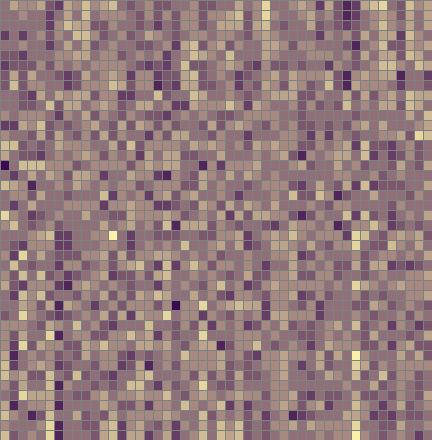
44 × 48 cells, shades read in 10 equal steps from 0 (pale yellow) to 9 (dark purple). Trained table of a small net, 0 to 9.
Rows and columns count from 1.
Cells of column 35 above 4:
27
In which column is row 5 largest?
40
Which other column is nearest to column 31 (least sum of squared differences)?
32
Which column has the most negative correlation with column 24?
2
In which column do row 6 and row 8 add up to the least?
22
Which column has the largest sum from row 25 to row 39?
7
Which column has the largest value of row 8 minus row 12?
48
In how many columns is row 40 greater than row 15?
23
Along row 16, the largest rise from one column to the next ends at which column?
42
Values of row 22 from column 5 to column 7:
6 5 4
